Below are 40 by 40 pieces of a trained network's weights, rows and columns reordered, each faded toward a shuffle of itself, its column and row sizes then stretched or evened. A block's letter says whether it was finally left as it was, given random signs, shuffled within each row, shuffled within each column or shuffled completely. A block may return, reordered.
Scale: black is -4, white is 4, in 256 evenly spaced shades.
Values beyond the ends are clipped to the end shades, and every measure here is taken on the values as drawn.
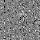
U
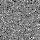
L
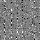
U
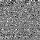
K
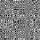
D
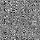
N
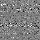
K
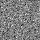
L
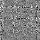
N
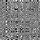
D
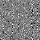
U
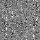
U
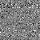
K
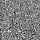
L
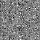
U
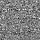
K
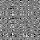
D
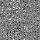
U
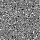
L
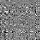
D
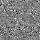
K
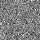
K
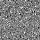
L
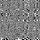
D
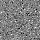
L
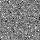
L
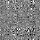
N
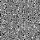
U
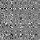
D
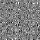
D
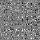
N
